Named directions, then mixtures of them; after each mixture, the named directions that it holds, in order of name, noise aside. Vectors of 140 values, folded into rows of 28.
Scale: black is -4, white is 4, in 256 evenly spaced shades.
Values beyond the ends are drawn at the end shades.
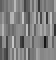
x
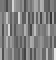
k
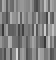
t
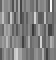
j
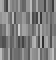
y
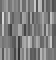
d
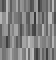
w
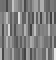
k.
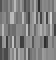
x.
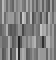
d, t, y.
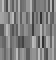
j, t, y.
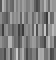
t.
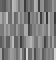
k, w, x.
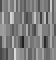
j, x.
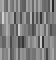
d, j, y.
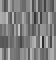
w, y.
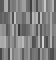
y.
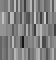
j, x, y.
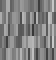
t, w.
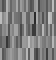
w.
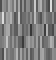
d, j, k.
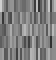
d, j, y.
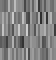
w, x, y.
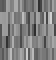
w, x.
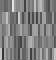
d, k.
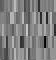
x.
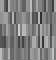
y.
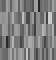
w, x.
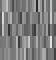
d, j, k.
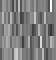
j.
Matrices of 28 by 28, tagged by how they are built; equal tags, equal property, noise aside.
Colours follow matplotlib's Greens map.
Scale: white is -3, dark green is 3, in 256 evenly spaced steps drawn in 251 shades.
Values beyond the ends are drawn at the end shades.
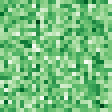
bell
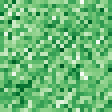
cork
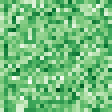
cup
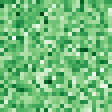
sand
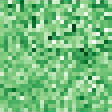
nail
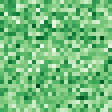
bell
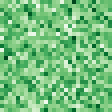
cup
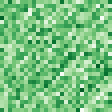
cork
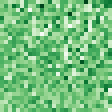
nail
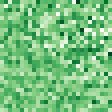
nail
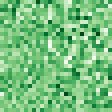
nail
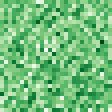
cork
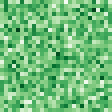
sand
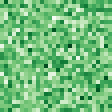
sand
